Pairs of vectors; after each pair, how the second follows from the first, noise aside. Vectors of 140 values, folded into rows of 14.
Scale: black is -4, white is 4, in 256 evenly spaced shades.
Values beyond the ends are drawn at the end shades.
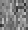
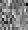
reversed.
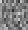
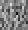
wrapped around, negated.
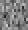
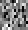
scaled up.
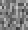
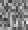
reversed.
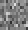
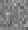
shrunk.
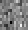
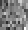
wrapped around, negated.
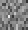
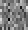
shuffled.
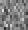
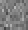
shrunk.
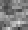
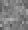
wrapped around, shrunk.
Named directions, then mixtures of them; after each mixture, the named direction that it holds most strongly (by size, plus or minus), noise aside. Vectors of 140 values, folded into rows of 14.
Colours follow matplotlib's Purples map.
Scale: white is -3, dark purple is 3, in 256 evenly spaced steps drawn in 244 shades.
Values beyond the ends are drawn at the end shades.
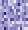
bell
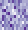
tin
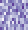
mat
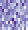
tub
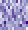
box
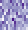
mat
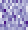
box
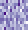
mat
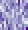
box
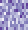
mat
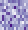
tin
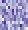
box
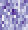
tin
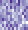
box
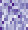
mat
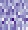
tub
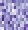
tin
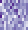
box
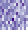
tub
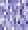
mat
